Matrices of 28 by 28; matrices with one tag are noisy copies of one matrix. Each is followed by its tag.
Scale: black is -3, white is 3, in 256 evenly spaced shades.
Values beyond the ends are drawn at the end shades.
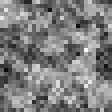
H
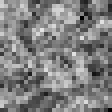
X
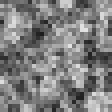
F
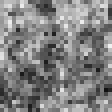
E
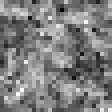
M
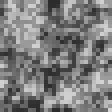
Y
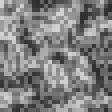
X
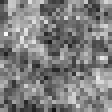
Y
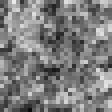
Y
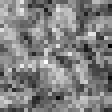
X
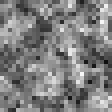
F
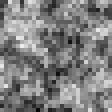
Y
